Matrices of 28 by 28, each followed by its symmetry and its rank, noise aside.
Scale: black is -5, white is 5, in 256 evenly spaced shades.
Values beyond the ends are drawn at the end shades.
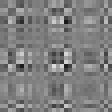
symmetric, rank one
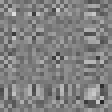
symmetric, rank three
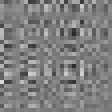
antisymmetric, rank two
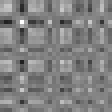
symmetric, rank one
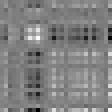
symmetric, rank one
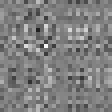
no symmetry, rank three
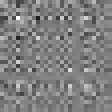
symmetric, rank two
